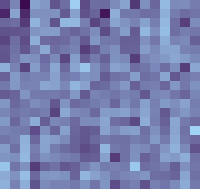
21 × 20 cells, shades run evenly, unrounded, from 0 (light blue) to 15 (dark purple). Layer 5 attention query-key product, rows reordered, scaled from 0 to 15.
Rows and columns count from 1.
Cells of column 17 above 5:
10
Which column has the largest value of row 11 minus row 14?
15
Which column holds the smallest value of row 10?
8
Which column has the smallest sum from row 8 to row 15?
20
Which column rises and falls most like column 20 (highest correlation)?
13
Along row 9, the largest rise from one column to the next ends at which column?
18
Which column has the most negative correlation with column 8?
3
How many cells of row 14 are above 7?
8
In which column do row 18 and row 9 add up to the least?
17
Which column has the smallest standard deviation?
16
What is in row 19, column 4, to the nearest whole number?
11
